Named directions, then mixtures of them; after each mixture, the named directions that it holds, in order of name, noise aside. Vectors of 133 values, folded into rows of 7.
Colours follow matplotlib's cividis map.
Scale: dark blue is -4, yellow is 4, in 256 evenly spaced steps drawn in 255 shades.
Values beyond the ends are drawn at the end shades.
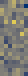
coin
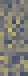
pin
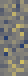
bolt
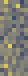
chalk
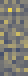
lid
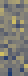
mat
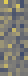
chalk, lid.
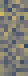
bolt, chalk, lid.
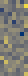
coin.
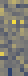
coin, mat.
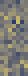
pin.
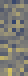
lid, mat, pin.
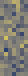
bolt.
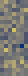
bolt, chalk, mat.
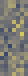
bolt, coin, pin.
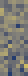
mat, pin.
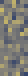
chalk, coin, pin.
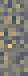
chalk, lid, pin.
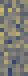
lid, mat, pin.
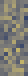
bolt, chalk, coin.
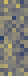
chalk.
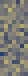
bolt, lid, pin.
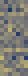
lid, pin.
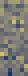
mat.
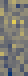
chalk, coin, mat.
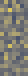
chalk, lid, pin.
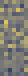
lid, mat.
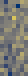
chalk, mat.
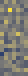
lid.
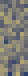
coin, pin.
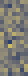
lid, mat, pin.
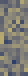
chalk, lid, pin.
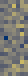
bolt, pin.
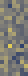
chalk, mat, pin.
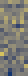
mat.
